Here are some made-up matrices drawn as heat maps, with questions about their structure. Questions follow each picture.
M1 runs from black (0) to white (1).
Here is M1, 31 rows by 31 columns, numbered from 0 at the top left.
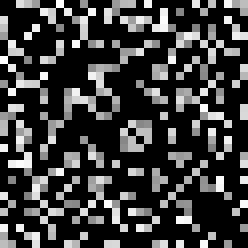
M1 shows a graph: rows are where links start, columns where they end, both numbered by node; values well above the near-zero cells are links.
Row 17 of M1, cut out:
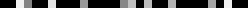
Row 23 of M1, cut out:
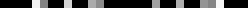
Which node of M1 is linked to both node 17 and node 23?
node 26
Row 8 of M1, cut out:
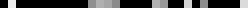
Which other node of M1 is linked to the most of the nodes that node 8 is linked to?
node 22
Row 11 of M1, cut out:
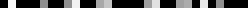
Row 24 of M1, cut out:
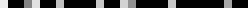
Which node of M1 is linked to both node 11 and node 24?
node 12
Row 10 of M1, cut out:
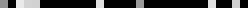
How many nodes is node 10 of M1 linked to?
8
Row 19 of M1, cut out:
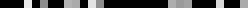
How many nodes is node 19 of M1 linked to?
11
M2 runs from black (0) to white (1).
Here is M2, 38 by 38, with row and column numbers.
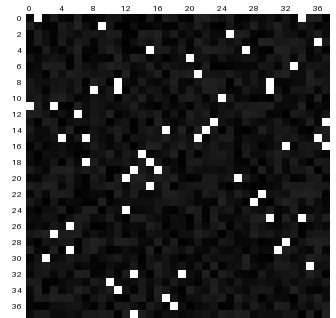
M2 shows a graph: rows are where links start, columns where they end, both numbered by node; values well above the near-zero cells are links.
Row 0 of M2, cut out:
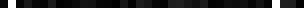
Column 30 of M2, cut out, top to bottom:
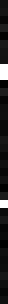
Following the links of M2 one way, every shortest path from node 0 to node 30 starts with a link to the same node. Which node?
node 1
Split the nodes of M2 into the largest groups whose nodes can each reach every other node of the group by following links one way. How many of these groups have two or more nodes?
6
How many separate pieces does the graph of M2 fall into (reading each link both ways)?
3
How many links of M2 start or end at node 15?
7
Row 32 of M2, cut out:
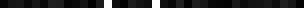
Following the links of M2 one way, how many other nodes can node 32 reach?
6
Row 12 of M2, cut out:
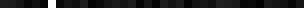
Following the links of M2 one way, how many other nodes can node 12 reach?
4
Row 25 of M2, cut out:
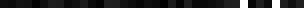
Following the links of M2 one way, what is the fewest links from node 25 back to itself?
3
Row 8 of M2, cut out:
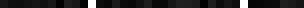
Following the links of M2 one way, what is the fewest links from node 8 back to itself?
5
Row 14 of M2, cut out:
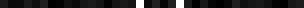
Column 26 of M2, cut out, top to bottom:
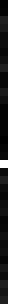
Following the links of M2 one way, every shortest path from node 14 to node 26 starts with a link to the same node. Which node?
node 22
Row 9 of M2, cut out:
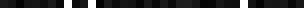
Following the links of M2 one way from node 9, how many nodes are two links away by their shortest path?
3
